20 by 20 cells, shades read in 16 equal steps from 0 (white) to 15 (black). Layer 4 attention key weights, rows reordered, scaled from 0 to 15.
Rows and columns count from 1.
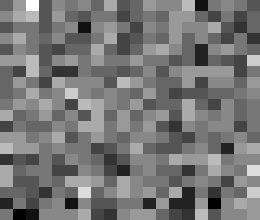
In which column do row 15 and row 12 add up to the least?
17
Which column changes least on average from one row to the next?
4
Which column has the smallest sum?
20
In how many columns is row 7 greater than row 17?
12
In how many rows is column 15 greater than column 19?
10
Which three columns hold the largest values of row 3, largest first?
7, 19, 11
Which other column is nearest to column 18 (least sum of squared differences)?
13
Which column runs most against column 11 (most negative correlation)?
9
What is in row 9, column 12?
6
